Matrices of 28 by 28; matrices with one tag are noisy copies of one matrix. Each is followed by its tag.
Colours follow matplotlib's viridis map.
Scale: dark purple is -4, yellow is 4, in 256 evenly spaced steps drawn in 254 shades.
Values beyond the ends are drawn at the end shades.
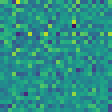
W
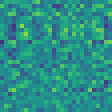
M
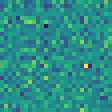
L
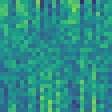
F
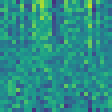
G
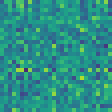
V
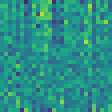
G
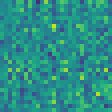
V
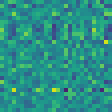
M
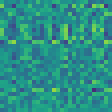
M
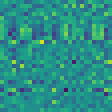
M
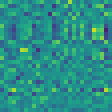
M
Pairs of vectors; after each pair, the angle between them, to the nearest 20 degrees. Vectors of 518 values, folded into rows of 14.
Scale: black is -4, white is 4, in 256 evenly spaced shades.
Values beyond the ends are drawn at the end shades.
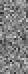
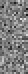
80 degrees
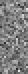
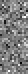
80 degrees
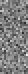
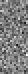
20 degrees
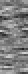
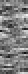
160 degrees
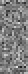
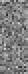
40 degrees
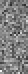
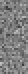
100 degrees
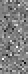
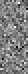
140 degrees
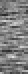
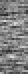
20 degrees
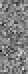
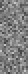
140 degrees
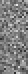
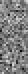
60 degrees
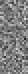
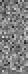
100 degrees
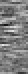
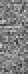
60 degrees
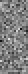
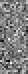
40 degrees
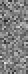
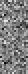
160 degrees
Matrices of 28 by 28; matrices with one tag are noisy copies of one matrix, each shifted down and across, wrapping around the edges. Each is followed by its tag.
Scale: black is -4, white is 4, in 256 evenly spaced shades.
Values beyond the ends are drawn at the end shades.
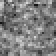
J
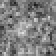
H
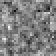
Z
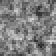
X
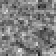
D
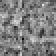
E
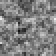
D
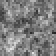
H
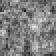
H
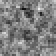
X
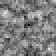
D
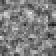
D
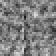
E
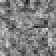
Z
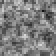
X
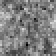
H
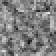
Z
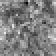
H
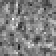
E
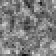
X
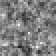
X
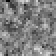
X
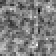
E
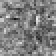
J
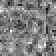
E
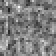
E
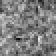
J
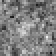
H
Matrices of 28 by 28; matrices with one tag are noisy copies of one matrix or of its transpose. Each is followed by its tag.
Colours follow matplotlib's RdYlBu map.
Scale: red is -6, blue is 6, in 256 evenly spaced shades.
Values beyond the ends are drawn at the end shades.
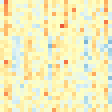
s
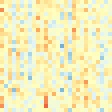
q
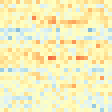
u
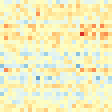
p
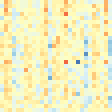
s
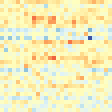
u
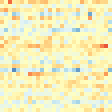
q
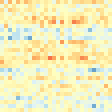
u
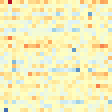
q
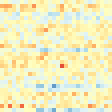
s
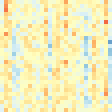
s
